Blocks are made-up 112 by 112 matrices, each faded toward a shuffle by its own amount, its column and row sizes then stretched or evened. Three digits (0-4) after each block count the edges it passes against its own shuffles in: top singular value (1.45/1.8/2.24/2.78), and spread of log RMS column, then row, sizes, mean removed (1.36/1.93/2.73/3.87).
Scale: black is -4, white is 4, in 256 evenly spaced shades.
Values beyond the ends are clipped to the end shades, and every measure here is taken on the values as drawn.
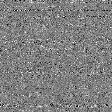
1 0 3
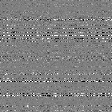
4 1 4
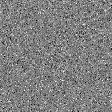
1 0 0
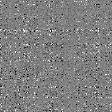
0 3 3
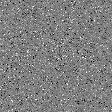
0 0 1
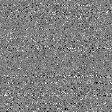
1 1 3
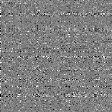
3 2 3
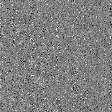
0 2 0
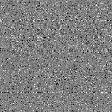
3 0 2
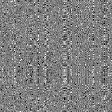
4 3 0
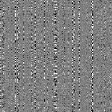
4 4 1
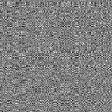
4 1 3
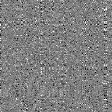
3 2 1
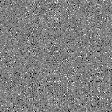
3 1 1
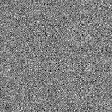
2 0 1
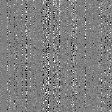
2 4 0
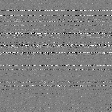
3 0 4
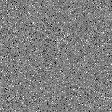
2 0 0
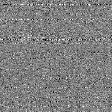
2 0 3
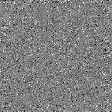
2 1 1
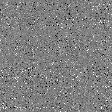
0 1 2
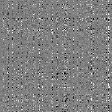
2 4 3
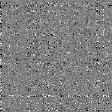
0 3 3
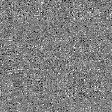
2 1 2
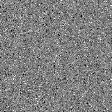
1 1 0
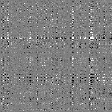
4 3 3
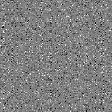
3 2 0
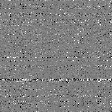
2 2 3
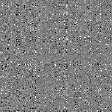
2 3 2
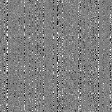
3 4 1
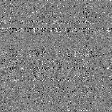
2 2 3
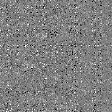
1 3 2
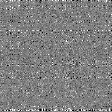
3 2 3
